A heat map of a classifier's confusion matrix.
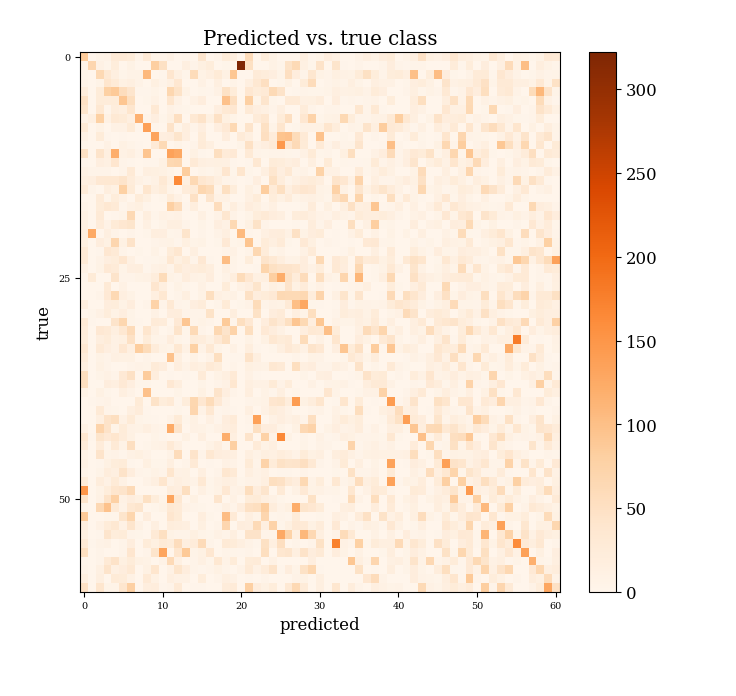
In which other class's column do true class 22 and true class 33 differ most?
54
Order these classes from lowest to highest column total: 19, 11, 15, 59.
15, 19, 59, 11
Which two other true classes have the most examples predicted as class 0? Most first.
49, 52
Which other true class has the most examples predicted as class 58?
4
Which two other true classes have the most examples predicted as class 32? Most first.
55, 15
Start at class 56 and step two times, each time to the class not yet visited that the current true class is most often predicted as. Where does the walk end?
25
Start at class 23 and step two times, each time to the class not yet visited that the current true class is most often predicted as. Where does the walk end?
59
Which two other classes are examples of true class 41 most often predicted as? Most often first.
22, 50
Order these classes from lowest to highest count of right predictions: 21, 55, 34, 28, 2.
34, 2, 21, 28, 55
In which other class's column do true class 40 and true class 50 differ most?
11
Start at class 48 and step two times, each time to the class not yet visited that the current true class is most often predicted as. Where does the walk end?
27
